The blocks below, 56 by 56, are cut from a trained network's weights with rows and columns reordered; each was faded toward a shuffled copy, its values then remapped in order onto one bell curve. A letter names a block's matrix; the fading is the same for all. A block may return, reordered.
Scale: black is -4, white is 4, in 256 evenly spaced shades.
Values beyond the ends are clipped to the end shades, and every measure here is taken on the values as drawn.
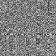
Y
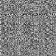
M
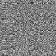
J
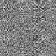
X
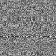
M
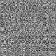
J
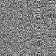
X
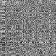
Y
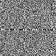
Y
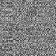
J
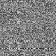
M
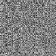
X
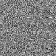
J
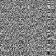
X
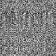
M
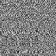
J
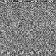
M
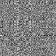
M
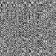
X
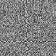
Y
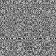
Y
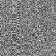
X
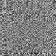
M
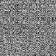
X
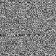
J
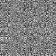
X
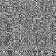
Y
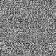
J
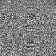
J
